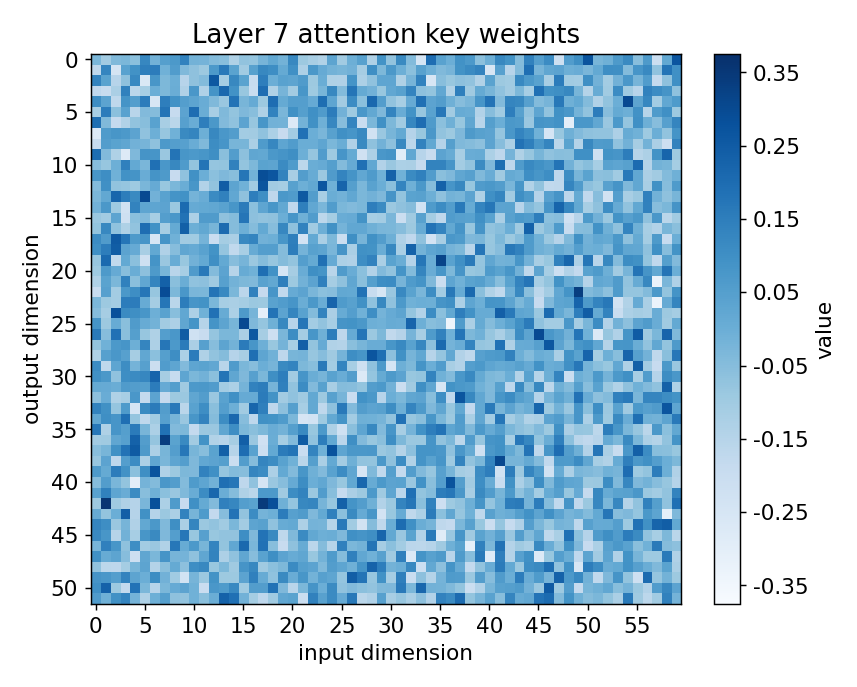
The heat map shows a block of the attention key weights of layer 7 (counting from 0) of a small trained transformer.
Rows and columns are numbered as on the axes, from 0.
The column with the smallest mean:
57
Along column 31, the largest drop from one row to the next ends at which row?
9
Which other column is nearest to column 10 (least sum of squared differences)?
25
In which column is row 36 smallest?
17
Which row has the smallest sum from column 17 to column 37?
46
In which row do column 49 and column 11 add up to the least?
50
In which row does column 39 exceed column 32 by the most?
47
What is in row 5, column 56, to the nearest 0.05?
-0.15
